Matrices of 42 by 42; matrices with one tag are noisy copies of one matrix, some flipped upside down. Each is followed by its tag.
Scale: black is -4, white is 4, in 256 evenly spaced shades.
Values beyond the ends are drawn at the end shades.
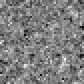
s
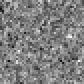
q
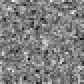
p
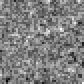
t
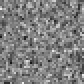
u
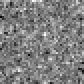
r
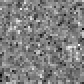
q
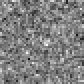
p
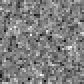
q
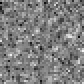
q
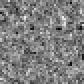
s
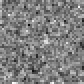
p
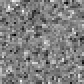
p
